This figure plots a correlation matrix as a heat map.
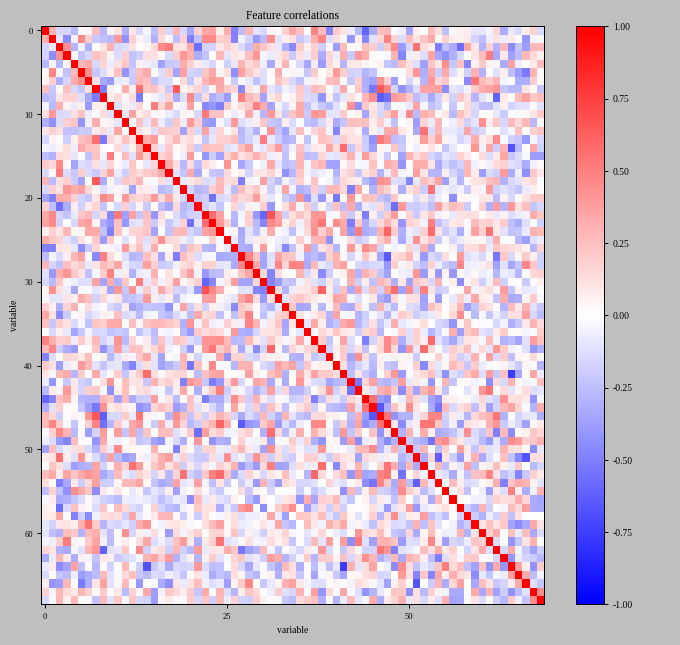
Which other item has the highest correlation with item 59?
6
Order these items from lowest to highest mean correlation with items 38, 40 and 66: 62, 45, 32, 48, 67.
67, 45, 48, 62, 32
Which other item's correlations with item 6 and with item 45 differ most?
46
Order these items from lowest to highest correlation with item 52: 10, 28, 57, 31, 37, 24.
28, 57, 37, 24, 10, 31
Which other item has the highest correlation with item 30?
13
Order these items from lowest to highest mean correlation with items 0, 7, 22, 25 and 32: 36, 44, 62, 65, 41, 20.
44, 65, 20, 36, 62, 41
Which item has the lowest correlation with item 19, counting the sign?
42
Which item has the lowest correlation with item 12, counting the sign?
40
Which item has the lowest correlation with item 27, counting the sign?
47
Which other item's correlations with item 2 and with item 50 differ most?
57
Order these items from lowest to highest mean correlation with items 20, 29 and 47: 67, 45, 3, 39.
39, 45, 67, 3
